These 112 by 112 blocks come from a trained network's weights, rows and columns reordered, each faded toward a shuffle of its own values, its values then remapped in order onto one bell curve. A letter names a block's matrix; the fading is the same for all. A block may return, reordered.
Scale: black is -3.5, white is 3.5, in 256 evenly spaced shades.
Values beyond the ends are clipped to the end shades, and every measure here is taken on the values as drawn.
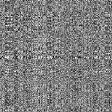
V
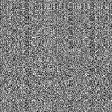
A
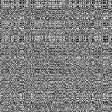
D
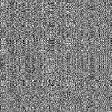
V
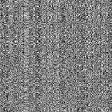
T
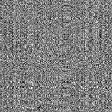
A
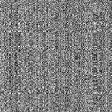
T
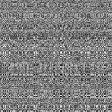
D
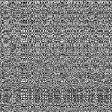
D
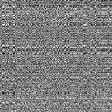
D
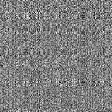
V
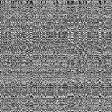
D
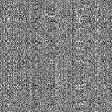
V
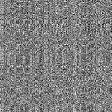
A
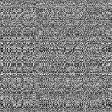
D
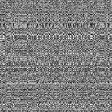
D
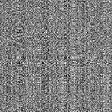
T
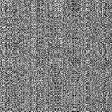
V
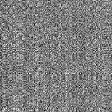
A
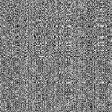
V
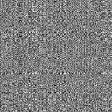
T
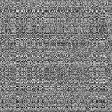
D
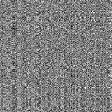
A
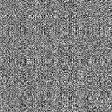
A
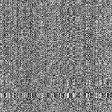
V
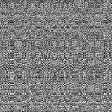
D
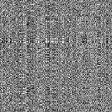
V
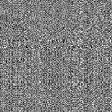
A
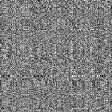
T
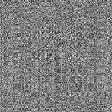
A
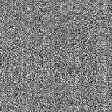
A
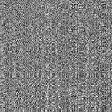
A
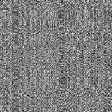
T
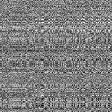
D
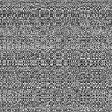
D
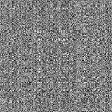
T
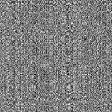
T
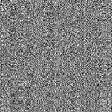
A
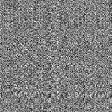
A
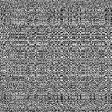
D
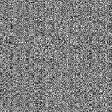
A
